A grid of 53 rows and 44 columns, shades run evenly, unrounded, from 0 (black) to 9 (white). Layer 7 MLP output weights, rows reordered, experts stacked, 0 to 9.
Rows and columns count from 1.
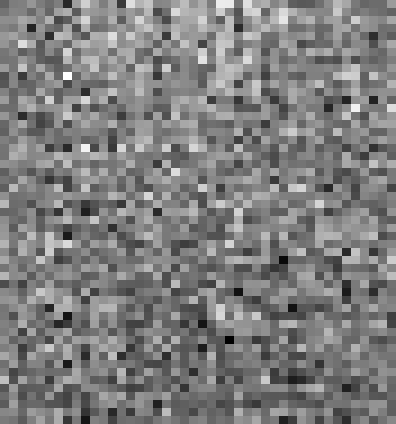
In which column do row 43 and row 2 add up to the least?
26
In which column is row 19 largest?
10
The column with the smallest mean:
31
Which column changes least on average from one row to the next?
2
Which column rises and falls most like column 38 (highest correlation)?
32
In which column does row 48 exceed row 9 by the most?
30
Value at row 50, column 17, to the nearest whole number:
5
